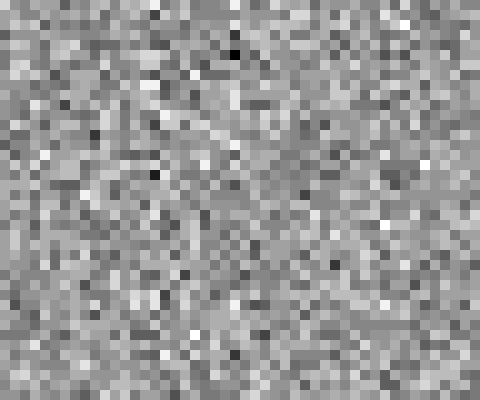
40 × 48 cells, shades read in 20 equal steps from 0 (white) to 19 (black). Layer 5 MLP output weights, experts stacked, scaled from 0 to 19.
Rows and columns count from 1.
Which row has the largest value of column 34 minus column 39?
16
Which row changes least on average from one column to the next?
33
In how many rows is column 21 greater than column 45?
21
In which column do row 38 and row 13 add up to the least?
2
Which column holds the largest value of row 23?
18
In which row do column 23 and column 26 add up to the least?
38
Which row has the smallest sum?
17
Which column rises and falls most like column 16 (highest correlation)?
15
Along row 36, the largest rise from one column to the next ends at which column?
24
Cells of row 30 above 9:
6
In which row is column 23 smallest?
14
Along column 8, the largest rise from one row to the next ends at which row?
19
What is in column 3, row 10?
8
